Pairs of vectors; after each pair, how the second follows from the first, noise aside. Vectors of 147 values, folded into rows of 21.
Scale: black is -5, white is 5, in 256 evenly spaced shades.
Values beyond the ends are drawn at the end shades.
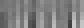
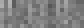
reversed, shrunk.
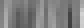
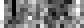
reversed, scaled up.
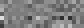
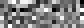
reversed, scaled up.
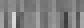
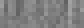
reversed, shrunk.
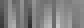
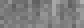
reversed, negated, shrunk.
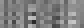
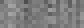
reversed, shrunk.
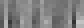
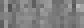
wrapped around, shrunk.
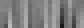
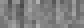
reversed, shrunk.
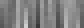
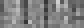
reversed.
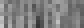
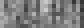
reversed, negated.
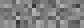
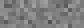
reversed, shrunk.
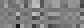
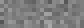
reversed, shrunk.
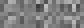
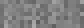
wrapped around, shrunk.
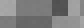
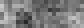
reversed.
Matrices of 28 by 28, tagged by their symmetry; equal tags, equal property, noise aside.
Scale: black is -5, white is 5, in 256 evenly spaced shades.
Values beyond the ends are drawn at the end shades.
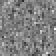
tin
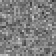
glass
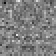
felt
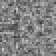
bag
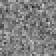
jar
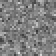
jar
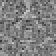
felt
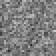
glass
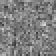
glass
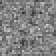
tin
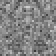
felt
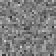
felt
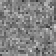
glass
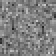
tin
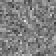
jar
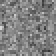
bag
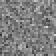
jar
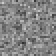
bag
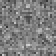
felt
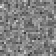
glass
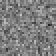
tin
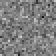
tin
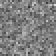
glass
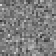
glass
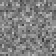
felt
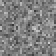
bag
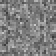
bag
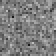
jar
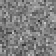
jar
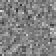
glass
